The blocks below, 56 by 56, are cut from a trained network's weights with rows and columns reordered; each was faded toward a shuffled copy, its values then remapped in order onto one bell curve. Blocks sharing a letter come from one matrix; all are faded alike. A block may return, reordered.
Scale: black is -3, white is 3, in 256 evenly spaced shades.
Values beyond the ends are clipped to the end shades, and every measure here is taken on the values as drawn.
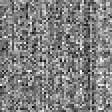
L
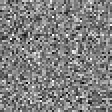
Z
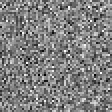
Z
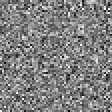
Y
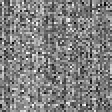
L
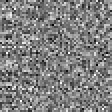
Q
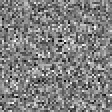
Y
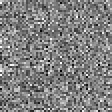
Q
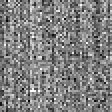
L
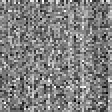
L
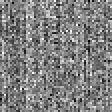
L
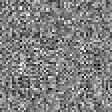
Q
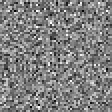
Z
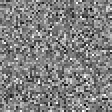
Z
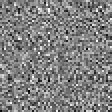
Q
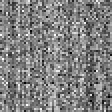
L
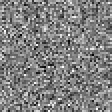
Y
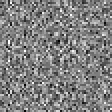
Q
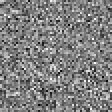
Z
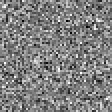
Z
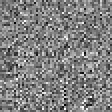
Q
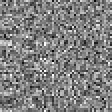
Q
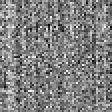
L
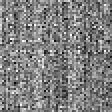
L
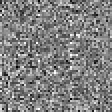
Y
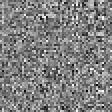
Y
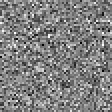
Y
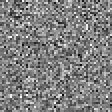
Y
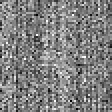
L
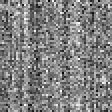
L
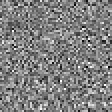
Q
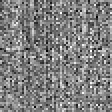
L
